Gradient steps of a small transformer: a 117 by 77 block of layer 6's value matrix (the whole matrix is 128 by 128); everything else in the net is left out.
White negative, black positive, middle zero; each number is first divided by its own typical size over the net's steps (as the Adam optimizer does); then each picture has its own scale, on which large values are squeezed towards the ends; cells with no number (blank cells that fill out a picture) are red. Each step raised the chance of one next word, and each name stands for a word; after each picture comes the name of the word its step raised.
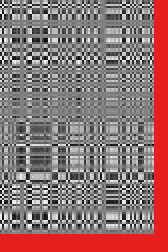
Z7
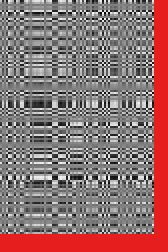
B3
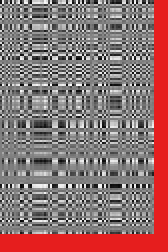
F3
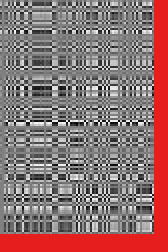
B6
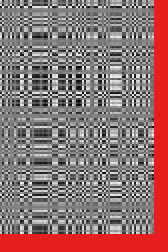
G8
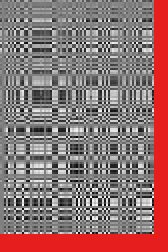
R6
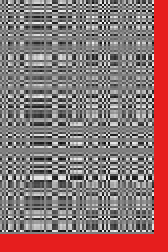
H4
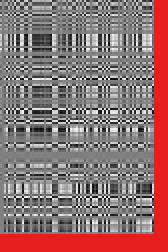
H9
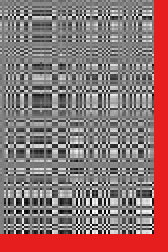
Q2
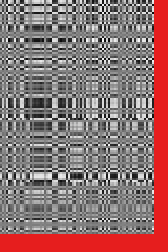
Z7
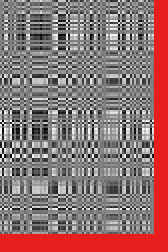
H9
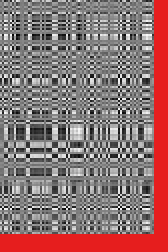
H9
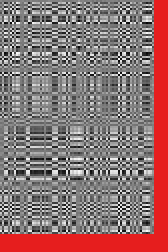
H4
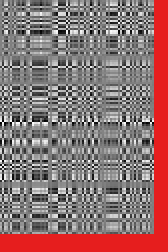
B6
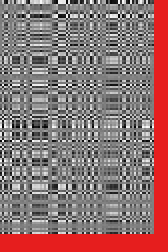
F3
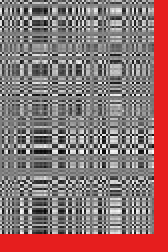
Q2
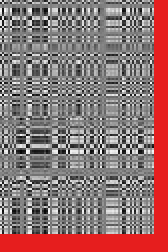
Q2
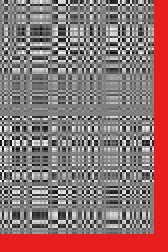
Z7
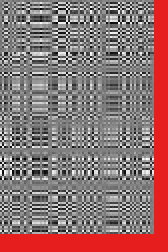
H4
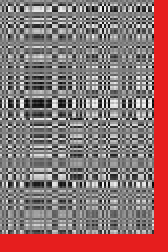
G8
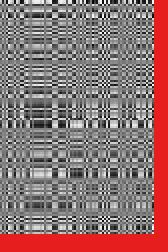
F3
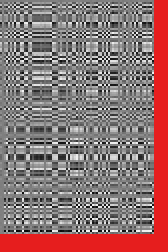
H4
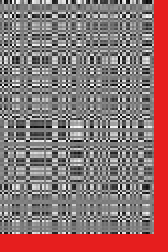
F3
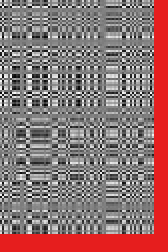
G8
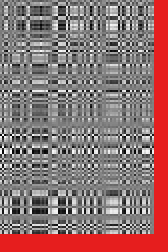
Q2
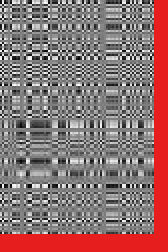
F3
